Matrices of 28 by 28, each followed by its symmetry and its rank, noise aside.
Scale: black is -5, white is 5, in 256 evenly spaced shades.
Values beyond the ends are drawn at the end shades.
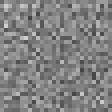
symmetric, rank four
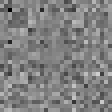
symmetric, rank four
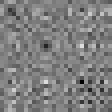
symmetric, rank three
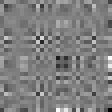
symmetric, rank two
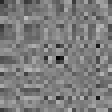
symmetric, rank two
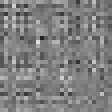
antisymmetric, rank four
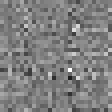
no symmetry, rank four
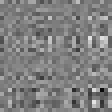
no symmetry, rank three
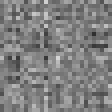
no symmetry, rank four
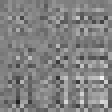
no symmetry, rank two
